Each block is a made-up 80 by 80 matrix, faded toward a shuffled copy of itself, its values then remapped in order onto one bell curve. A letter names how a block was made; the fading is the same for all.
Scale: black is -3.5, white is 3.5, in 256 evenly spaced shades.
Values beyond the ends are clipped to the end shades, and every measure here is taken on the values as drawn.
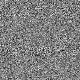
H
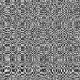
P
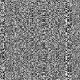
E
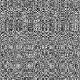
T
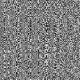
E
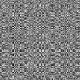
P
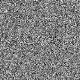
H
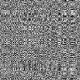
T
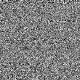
H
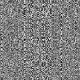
E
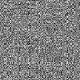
E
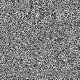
H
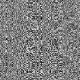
E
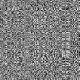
T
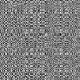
P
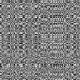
P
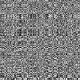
T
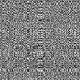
T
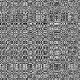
P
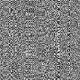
E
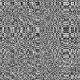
P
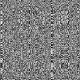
E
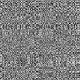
T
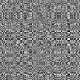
P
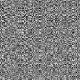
T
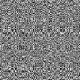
T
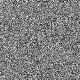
H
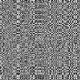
P
